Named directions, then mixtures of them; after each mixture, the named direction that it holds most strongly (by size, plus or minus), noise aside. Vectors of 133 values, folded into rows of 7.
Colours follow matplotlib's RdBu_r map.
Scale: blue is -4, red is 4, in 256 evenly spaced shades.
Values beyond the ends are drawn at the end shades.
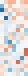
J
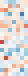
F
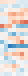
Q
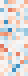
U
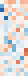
J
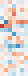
Q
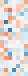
U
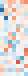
J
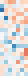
J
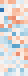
Q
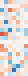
U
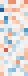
J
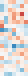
Q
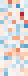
F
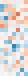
J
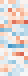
Q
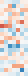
F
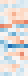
Q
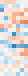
Q
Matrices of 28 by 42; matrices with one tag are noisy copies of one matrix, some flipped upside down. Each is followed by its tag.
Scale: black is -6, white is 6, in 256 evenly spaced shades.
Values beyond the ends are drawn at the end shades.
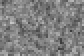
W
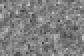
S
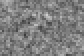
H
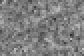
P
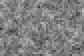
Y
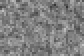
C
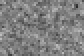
P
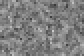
C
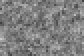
P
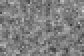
C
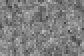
Y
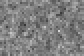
W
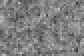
P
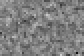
H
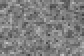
C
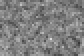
Y
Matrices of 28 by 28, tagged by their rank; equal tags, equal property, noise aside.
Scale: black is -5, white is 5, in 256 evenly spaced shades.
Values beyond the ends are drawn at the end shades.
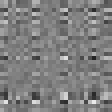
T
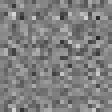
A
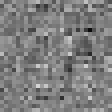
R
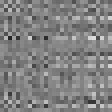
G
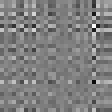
T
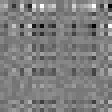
T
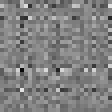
G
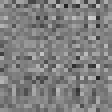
R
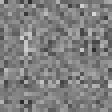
A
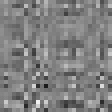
G
